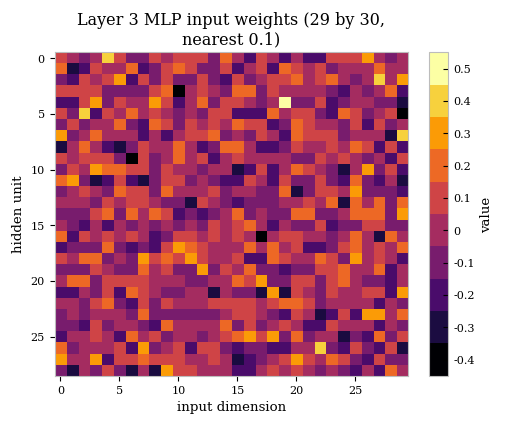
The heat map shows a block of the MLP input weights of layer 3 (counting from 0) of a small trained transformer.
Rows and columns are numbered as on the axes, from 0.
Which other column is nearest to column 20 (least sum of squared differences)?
21
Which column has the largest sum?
20
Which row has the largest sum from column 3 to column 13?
18
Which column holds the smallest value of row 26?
29
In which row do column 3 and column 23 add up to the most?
27
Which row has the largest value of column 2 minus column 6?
9
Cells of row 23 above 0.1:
4
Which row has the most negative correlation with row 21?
11
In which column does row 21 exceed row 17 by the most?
6
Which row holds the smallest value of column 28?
7
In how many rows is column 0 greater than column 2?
10
